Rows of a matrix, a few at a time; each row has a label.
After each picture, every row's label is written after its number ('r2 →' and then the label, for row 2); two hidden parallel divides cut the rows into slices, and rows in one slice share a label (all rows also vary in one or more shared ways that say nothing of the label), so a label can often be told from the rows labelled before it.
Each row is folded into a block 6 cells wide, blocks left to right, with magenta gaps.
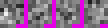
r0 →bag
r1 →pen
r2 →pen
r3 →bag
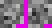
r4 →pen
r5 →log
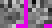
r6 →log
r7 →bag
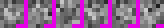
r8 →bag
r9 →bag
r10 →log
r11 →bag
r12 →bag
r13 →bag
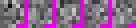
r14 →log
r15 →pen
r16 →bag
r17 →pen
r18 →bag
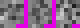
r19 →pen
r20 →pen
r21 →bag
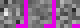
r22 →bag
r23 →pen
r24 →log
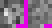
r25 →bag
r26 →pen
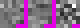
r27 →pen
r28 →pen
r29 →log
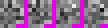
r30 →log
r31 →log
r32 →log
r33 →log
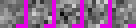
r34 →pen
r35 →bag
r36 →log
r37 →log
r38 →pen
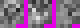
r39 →log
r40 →bag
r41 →pen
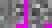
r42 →pen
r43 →pen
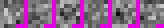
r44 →bag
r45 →pen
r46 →log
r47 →pen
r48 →log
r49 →pen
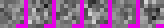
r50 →pen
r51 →bag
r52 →pen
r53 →bag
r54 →pen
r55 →log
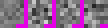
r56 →pen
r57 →log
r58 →pen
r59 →pen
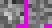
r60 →bag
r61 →pen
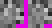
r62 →bag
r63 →bag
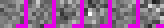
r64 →pen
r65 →pen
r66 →log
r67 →bag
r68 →pen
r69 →bag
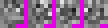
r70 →bag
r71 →log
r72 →log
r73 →log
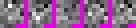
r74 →bag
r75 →bag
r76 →pen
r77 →bag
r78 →bag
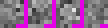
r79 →pen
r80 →log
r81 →bag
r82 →pen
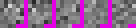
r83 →bag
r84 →bag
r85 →pen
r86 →pen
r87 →pen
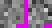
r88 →pen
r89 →bag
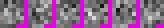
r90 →bag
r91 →log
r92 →bag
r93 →bag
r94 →log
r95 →bag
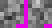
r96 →pen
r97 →pen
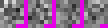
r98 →log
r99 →log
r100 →pen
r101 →log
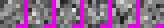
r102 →pen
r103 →bag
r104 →bag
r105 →bag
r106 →log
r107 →pen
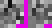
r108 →log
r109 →log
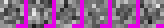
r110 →log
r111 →bag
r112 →log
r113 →pen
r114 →log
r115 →log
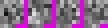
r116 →log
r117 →bag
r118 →log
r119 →log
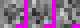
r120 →log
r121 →log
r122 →bag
